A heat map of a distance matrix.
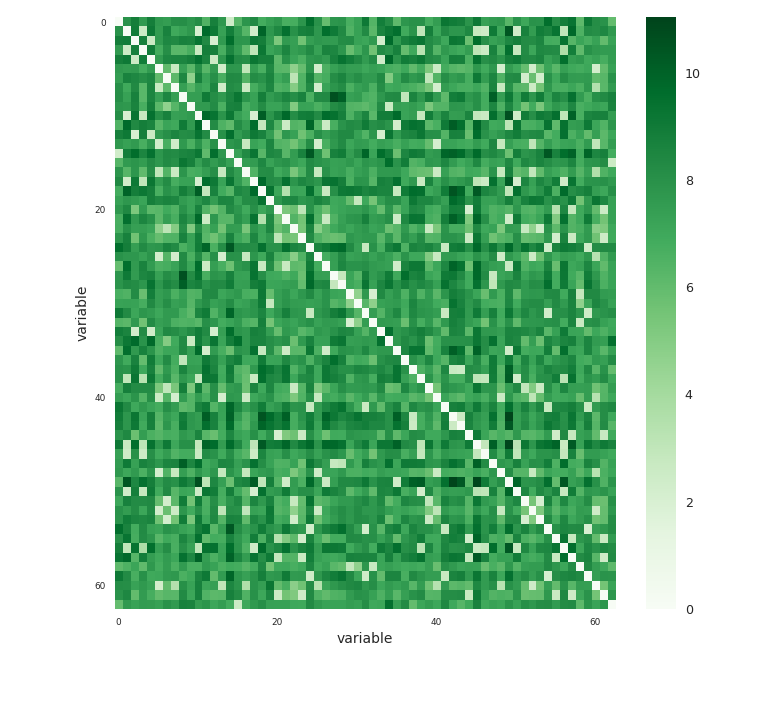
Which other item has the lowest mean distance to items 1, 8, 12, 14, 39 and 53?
22
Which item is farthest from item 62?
34
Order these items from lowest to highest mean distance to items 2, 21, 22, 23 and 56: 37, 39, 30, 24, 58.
39, 58, 30, 37, 24
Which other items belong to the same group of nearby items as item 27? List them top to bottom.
28, 47
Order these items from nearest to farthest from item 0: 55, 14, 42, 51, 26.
14, 26, 51, 55, 42
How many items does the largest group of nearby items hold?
9
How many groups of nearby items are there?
15
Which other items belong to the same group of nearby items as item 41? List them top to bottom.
24, 31, 54, 59
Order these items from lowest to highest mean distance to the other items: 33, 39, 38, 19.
39, 38, 33, 19
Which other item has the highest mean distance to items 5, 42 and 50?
49
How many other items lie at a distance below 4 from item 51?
4
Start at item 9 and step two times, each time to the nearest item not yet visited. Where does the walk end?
6
